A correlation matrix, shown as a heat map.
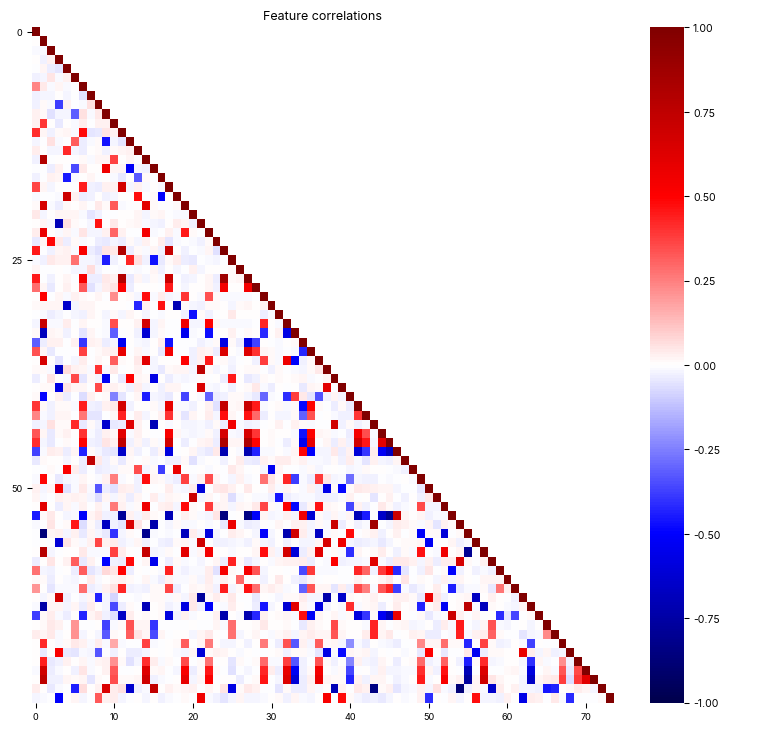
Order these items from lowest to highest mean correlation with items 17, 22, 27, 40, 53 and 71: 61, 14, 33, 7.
33, 7, 61, 14
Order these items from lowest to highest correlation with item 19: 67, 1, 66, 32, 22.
66, 67, 22, 32, 1
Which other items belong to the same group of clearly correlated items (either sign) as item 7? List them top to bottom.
47
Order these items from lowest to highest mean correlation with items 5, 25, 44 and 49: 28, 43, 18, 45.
18, 28, 45, 43
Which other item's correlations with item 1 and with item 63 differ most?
55
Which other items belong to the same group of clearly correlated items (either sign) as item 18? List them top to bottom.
4, 13, 16, 30, 48
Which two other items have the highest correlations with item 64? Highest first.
53, 46
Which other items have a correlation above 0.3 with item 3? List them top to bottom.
50, 62, 68
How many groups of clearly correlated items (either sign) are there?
9
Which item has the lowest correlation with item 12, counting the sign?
72
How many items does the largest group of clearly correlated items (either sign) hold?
19
